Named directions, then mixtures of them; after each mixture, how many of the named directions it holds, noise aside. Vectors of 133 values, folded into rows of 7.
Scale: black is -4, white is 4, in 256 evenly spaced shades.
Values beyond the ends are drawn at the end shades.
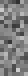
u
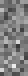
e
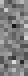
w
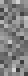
two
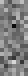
one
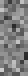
three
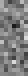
two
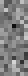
three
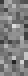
two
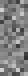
two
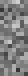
one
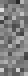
two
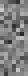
one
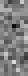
two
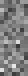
one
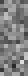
two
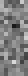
two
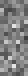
three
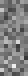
one
